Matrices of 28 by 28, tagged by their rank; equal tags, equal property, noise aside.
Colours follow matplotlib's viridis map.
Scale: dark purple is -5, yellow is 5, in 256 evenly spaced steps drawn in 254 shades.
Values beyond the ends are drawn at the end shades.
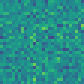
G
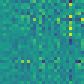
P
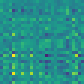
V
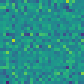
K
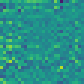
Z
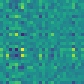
V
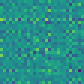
K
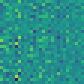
K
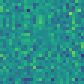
Z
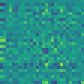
Z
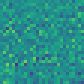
G
